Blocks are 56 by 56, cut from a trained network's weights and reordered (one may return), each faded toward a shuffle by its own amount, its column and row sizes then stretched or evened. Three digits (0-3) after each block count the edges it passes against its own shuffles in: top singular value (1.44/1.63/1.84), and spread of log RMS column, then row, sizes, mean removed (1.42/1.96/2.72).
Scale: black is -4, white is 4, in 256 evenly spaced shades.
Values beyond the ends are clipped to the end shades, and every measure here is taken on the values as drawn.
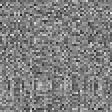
3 0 1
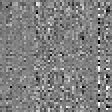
3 3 1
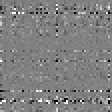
2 2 3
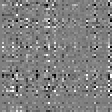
3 3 3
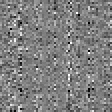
2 3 0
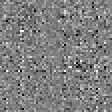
1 2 2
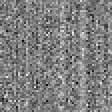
2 1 0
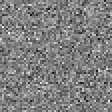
0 0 1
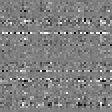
2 1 3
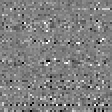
0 1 3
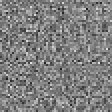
3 1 1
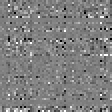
0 2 3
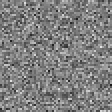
1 0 0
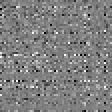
0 2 3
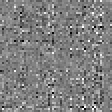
2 3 2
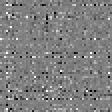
0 2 3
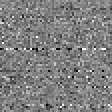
1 0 2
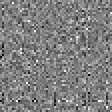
2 2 0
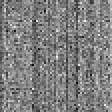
3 1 1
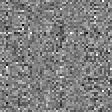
2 2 0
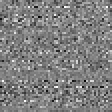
2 0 3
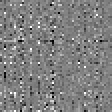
0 3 1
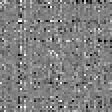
1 2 2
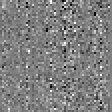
0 3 1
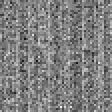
3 0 0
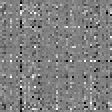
1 3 2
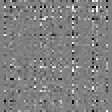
1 3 2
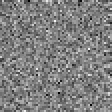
0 1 0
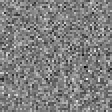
0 0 0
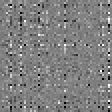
2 3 2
